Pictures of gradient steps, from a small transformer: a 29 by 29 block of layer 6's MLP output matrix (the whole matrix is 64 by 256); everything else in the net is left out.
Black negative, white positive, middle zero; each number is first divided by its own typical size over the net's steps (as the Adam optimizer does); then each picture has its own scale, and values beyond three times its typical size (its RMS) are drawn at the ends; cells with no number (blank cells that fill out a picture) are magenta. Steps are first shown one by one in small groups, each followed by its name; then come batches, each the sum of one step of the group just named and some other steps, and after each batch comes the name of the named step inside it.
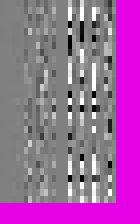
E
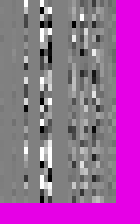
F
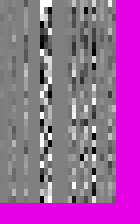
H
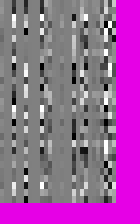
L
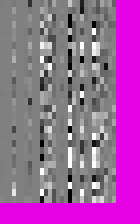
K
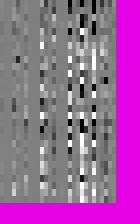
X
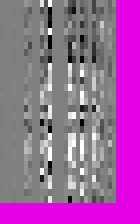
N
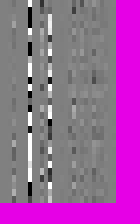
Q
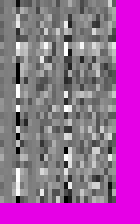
K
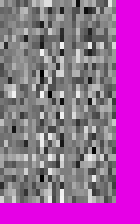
H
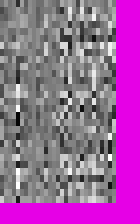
E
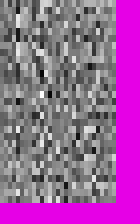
H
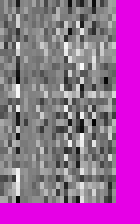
X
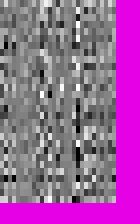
H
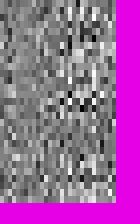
E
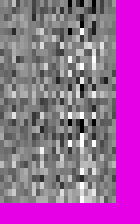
X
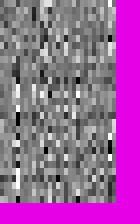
H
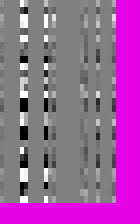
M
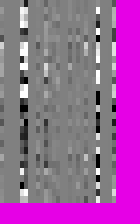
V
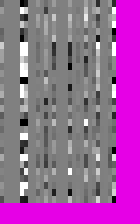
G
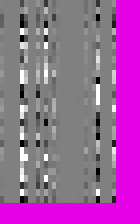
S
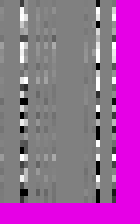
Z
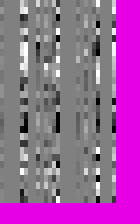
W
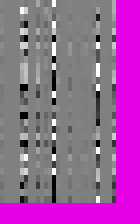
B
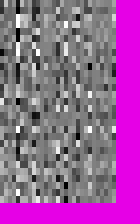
M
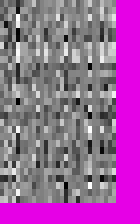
G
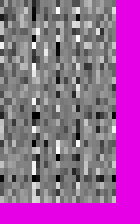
V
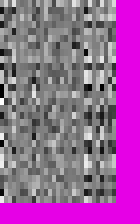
Z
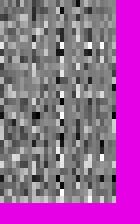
M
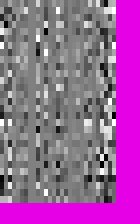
W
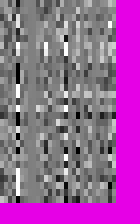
S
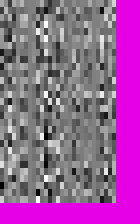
M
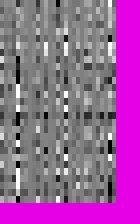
Z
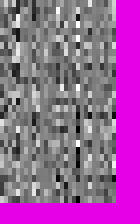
G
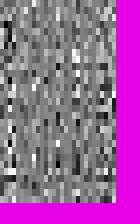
V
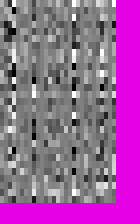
W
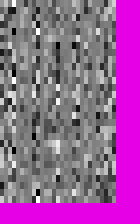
V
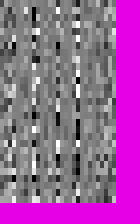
W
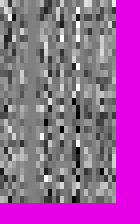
S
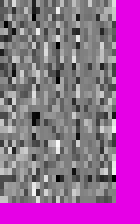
S
